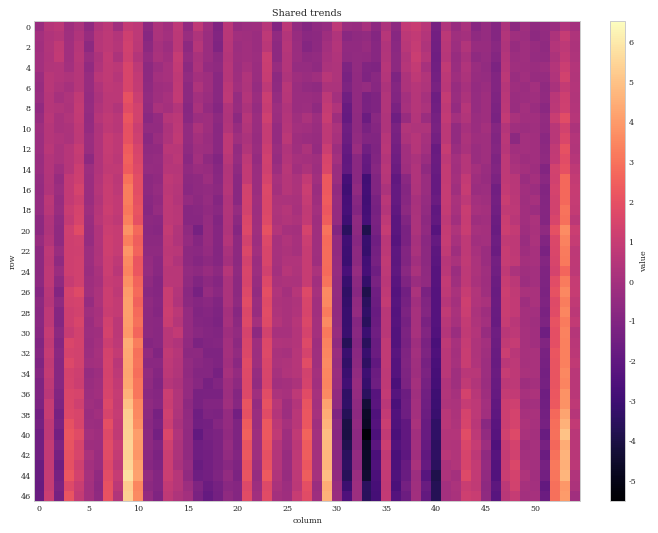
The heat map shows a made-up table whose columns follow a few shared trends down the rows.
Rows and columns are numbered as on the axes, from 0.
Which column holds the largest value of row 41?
9
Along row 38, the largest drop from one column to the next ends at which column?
30
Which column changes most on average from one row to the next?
33
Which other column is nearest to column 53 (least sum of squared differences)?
29
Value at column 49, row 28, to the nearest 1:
0
